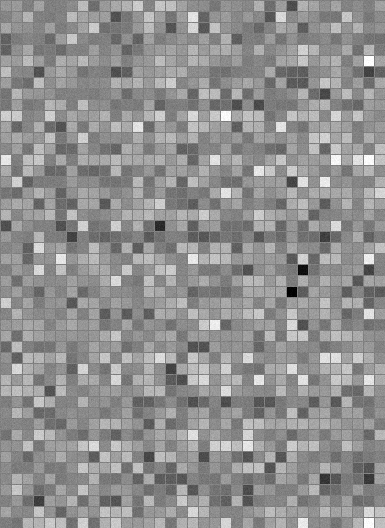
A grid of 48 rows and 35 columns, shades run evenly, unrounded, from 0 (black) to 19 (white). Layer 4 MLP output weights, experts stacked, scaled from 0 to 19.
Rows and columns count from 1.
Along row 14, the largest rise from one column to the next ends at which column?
31
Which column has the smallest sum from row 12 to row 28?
6
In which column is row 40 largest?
18
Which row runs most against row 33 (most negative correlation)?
45
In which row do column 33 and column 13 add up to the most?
15
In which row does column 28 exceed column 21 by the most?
17
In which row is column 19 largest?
35
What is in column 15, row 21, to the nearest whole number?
3
